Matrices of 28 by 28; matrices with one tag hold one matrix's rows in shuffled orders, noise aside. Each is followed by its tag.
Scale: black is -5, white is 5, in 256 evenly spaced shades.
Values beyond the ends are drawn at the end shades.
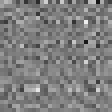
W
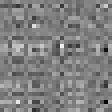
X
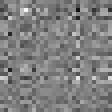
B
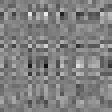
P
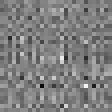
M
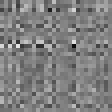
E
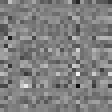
B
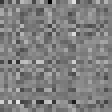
E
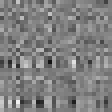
E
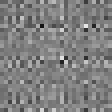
M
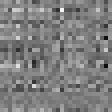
X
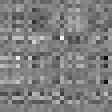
X
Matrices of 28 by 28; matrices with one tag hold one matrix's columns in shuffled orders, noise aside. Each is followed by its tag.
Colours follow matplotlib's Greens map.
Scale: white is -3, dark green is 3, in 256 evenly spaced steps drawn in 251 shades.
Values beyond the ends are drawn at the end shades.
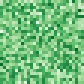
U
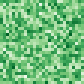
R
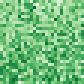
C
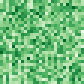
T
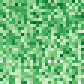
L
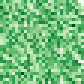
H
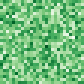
R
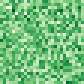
H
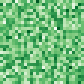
U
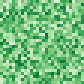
H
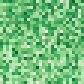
L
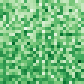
C
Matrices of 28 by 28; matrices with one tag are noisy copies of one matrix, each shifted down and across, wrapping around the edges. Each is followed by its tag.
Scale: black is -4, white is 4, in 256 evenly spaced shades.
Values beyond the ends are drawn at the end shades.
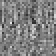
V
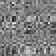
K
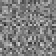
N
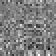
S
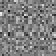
N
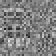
S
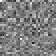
N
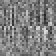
V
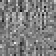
V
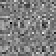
K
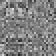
S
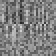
V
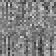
V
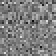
N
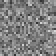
N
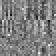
V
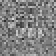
S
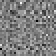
N
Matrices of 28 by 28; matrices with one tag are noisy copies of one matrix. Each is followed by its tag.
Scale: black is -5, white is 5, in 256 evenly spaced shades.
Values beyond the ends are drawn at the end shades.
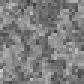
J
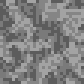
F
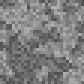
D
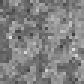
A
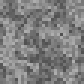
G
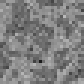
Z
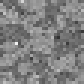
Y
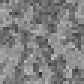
J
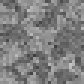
Y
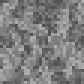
J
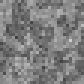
Z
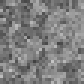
A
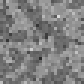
F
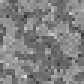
G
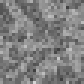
F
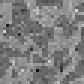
Z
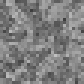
F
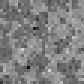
A
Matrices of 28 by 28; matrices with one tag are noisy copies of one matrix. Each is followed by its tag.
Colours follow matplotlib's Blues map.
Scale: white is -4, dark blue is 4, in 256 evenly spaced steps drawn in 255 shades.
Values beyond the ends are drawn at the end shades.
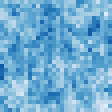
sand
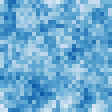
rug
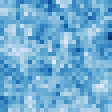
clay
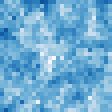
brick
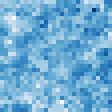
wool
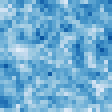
clay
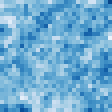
wool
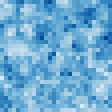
clay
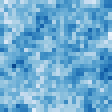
wool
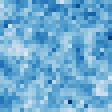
clay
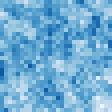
sand
